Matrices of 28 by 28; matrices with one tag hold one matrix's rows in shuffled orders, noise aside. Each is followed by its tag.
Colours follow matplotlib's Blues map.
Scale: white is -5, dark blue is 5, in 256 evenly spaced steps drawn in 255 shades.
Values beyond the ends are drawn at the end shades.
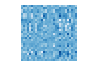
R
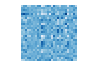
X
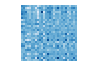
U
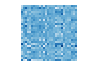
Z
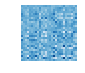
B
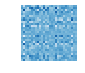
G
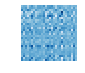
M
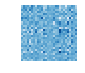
R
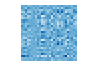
X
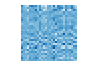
B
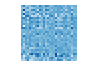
G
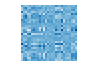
Z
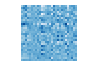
X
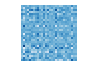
G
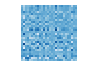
G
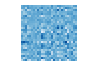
X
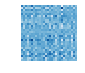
M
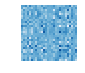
R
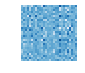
R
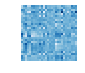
Z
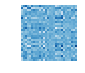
Z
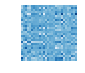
Z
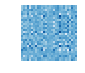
R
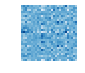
X
